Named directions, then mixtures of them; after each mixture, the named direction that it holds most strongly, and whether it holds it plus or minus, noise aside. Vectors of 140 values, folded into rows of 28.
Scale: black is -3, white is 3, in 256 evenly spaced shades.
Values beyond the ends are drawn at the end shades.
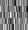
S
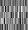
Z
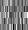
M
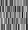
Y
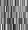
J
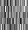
J, plus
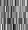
J, plus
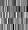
S, plus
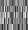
Y, plus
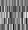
M, plus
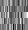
M, plus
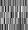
Z, plus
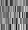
Y, plus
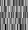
Y, minus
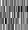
Z, minus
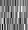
Z, plus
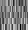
Y, minus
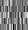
M, plus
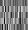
Z, plus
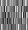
Y, minus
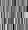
M, plus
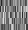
Y, plus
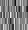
S, plus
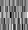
M, plus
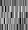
Z, plus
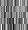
J, plus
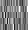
S, minus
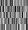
Y, plus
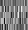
Z, plus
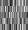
M, minus
